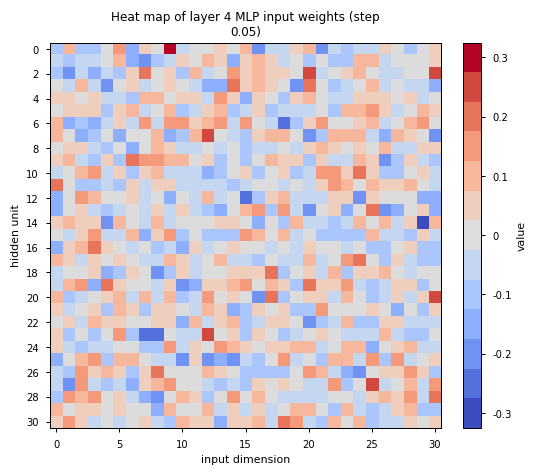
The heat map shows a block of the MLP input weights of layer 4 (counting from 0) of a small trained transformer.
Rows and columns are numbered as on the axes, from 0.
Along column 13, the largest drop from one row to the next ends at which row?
25
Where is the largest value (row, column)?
0, 9
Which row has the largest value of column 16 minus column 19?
3
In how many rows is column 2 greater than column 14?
13
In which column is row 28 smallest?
8
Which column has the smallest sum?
4
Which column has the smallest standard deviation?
11
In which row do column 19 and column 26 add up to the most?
14
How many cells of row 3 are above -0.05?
17
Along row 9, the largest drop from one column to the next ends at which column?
26
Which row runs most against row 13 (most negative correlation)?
20
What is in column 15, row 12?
-0.25
